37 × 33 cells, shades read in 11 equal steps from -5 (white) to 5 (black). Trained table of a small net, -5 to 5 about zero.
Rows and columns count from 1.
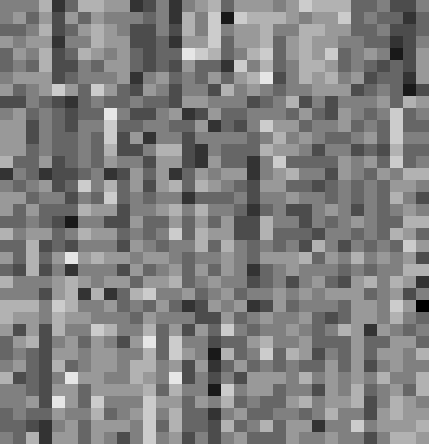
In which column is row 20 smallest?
14
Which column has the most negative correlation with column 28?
4
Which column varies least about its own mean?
13
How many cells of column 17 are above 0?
17
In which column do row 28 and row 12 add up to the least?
9
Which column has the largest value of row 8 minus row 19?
32
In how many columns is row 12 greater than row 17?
6
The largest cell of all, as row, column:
26, 33
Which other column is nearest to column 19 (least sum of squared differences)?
25
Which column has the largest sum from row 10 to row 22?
20
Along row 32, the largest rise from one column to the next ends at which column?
15
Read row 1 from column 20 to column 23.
-1 -1 0 -1
